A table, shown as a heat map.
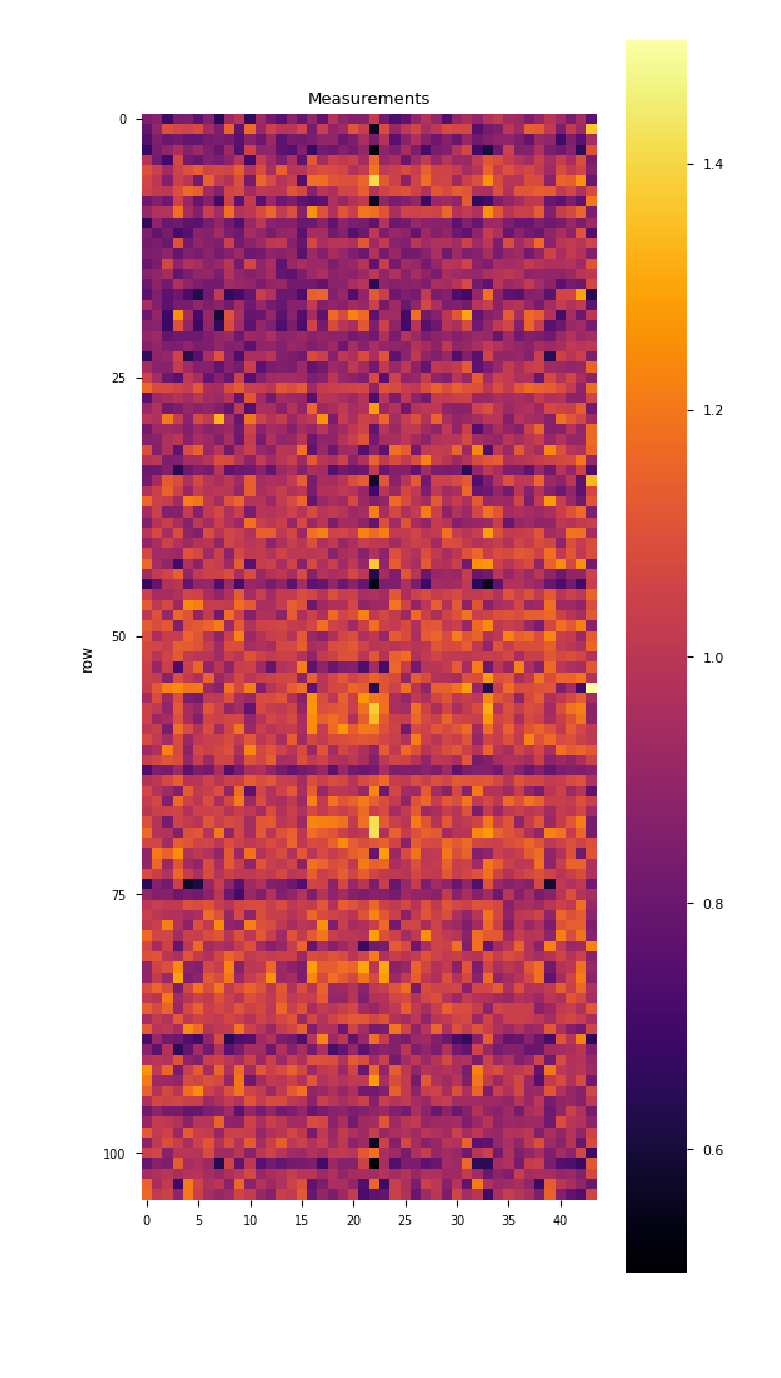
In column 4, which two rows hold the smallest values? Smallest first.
74, 23
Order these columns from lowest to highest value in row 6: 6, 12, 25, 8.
25, 8, 12, 6
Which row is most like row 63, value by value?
10
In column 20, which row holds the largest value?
19
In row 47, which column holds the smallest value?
16
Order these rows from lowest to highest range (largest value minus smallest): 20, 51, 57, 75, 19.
51, 75, 20, 57, 19
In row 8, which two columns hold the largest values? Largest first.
43, 31
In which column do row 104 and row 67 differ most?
21
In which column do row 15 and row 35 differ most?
22
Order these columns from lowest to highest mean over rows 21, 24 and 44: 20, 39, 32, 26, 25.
32, 39, 26, 20, 25
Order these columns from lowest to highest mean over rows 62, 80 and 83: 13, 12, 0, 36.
13, 0, 36, 12
